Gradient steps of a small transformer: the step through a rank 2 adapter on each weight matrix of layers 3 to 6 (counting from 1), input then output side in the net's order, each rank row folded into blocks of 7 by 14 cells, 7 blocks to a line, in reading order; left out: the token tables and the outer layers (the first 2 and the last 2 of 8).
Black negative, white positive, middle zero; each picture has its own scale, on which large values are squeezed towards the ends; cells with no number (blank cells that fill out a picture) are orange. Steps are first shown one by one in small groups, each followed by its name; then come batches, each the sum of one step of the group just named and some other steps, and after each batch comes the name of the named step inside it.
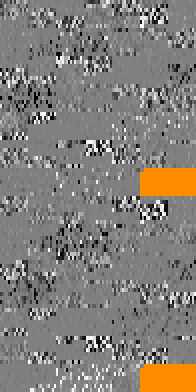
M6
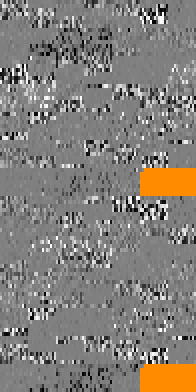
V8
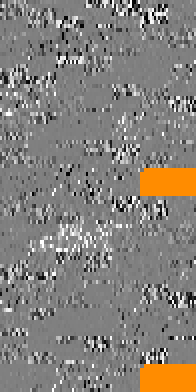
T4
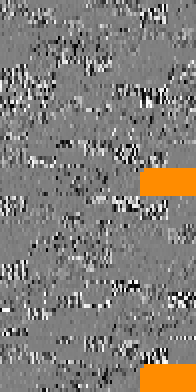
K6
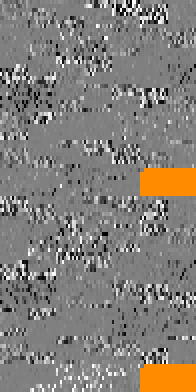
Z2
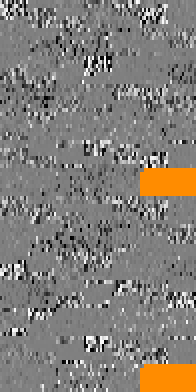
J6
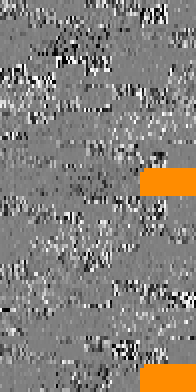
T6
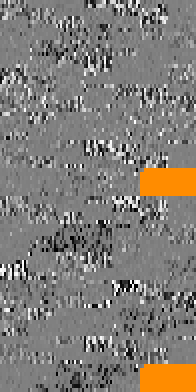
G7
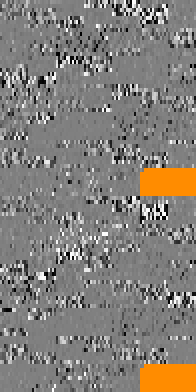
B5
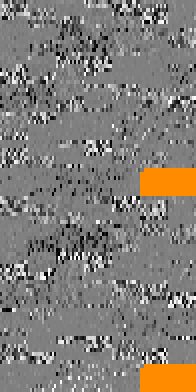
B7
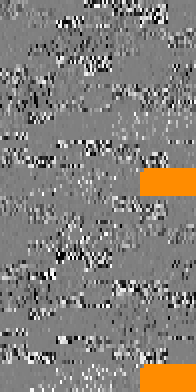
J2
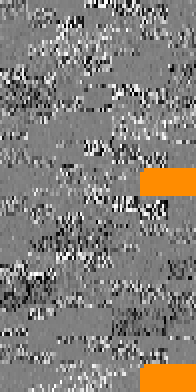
Z2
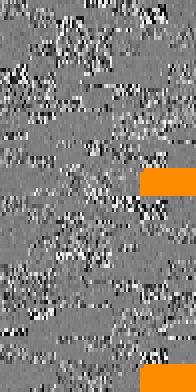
V8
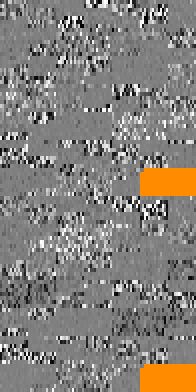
T4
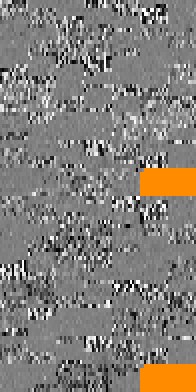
G7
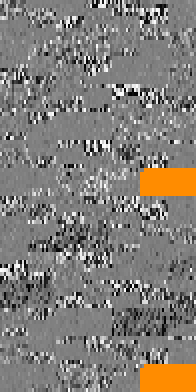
G7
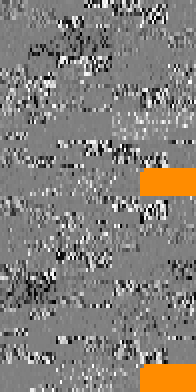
J2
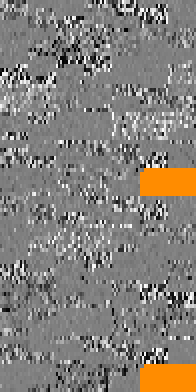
T6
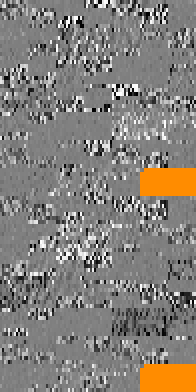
T4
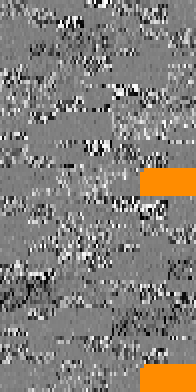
B7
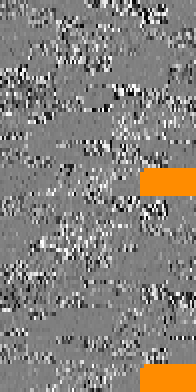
T4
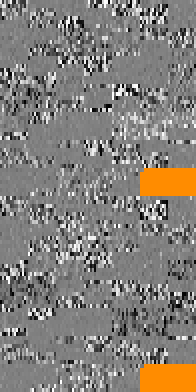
Z2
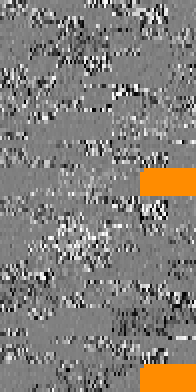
B5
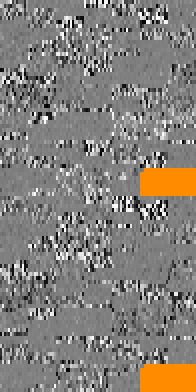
J6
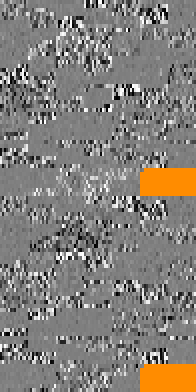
V8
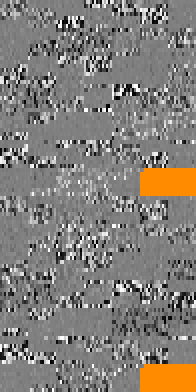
J2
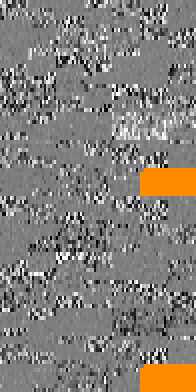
K6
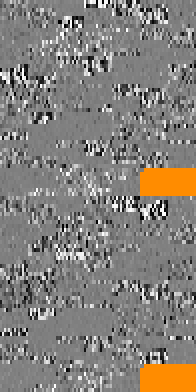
B5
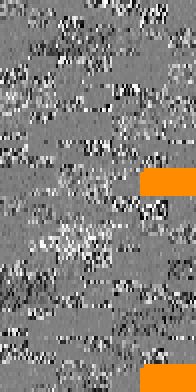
T4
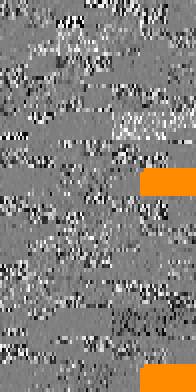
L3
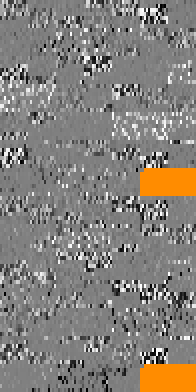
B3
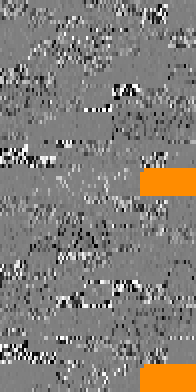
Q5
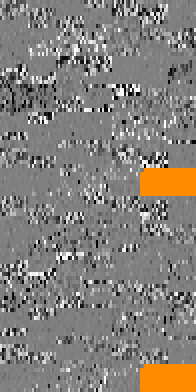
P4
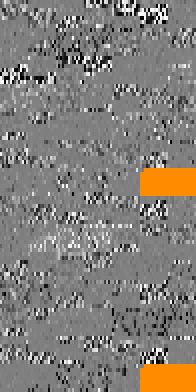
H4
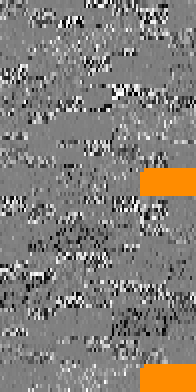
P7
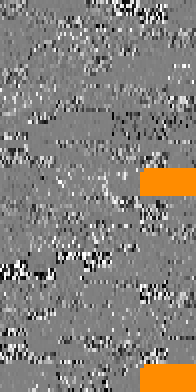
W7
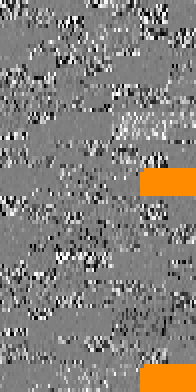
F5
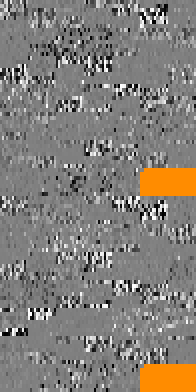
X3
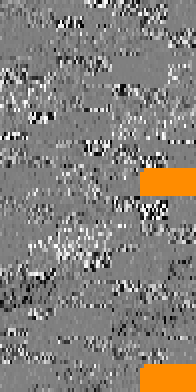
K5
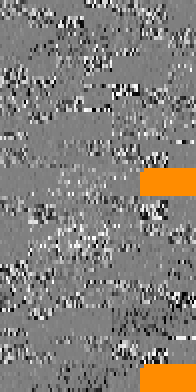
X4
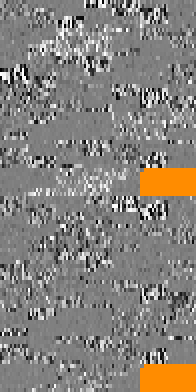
L3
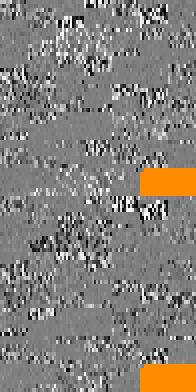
B3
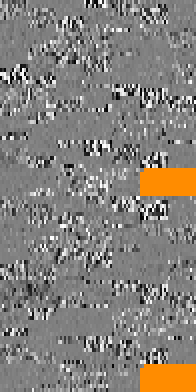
X3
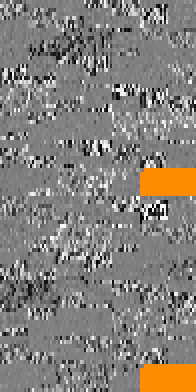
X3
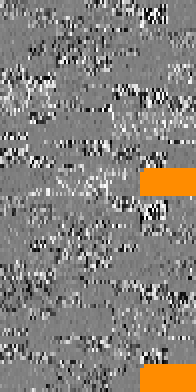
B3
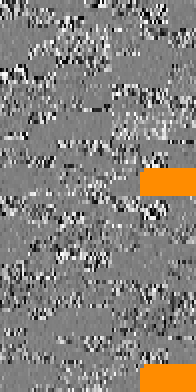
F5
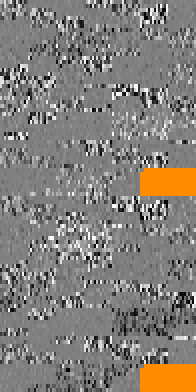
X4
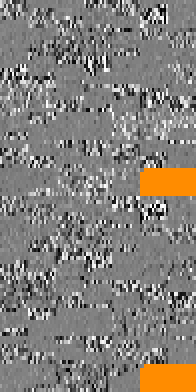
X3
